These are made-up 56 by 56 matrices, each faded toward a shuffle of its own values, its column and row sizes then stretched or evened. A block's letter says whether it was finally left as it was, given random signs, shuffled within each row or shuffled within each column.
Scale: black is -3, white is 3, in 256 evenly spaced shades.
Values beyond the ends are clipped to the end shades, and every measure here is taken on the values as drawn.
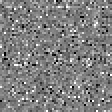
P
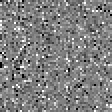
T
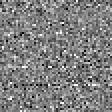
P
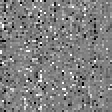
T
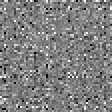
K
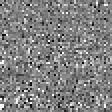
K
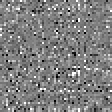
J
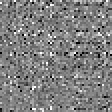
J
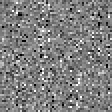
T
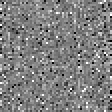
T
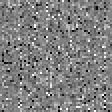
T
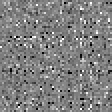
J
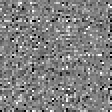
J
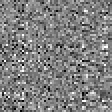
J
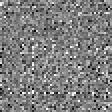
K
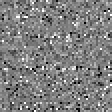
P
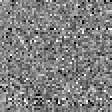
P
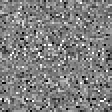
P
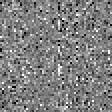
T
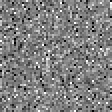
T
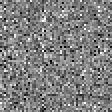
K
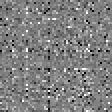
J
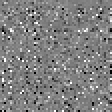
J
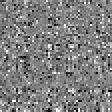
J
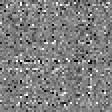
K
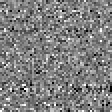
P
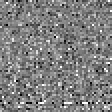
P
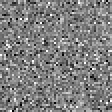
P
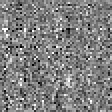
J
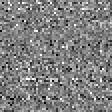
P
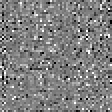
J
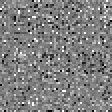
J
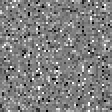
T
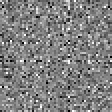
K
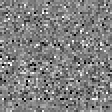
P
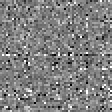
K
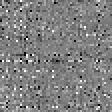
K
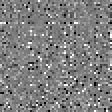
J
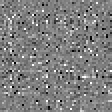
J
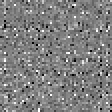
J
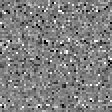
P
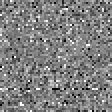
P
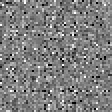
K
